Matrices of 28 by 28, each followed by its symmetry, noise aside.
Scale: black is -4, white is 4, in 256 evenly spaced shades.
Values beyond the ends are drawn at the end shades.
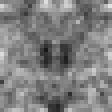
mirrored left to right.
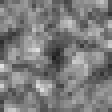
same after a half turn.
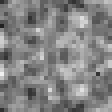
mirrored top to bottom.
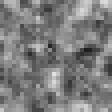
no symmetry.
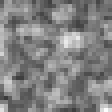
no symmetry.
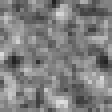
antisymmetric.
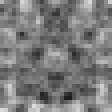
mirrored left to right.
